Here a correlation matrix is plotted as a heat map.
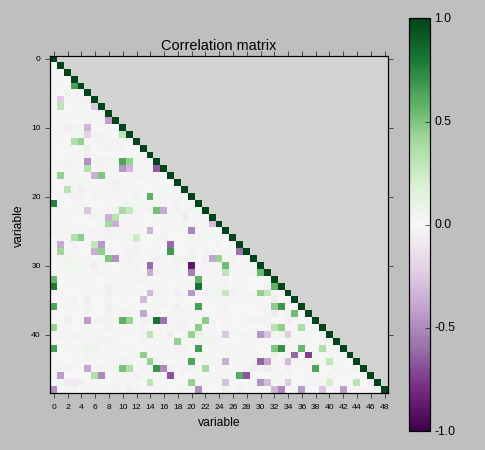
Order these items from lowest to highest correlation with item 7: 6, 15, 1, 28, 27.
27, 6, 15, 1, 28
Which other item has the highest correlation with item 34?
30
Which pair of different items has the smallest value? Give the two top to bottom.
20, 30
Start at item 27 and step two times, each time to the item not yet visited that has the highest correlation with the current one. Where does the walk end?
6
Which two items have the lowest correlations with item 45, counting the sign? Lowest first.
16, 5
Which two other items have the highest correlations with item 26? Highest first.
4, 3
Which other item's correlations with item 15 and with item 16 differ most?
38
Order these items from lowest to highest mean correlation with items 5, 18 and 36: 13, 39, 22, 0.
22, 13, 39, 0
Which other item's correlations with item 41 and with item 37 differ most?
43
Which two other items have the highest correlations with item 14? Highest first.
20, 44
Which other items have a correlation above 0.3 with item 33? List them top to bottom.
0, 21, 32, 36, 39, 42
